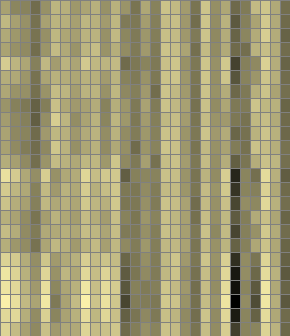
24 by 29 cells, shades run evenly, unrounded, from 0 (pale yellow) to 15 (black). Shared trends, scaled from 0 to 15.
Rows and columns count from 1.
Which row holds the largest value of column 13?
22
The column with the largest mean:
24
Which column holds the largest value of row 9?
4
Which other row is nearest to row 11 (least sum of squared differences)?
9
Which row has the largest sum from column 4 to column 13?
8
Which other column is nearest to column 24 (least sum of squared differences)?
29
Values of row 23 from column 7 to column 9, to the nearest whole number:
5 4 1
